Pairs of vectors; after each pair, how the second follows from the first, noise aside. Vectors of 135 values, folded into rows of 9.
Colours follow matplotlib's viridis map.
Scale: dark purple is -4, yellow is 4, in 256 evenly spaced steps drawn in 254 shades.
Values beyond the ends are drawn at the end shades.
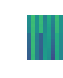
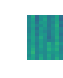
reversed, shrunk.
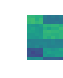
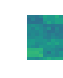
negated, shrunk.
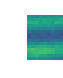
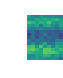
copied.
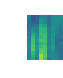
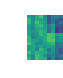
wrapped around, negated.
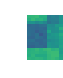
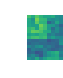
wrapped around, negated.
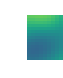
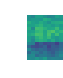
wrapped around, negated.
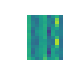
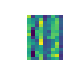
reversed, negated, scaled up.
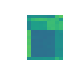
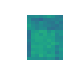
negated, shrunk.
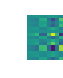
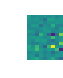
negated, partly zeroed.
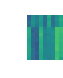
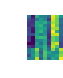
reversed, negated, scaled up.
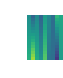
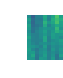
reversed, shrunk.
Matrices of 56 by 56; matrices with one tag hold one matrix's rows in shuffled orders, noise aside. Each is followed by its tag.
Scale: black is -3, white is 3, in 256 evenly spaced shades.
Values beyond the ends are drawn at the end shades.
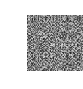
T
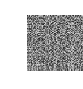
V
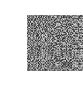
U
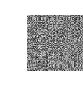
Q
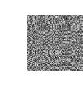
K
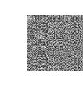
Q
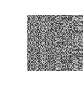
U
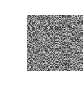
K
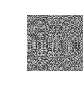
Q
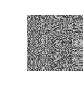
U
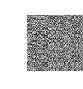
Q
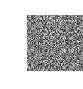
T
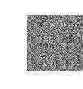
T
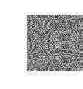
K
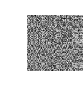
U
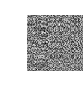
Q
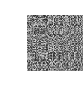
Q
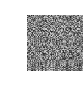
T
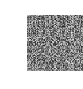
V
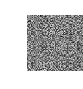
T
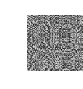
K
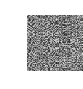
K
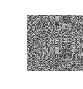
K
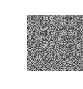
T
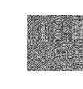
U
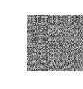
Q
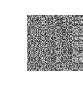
U
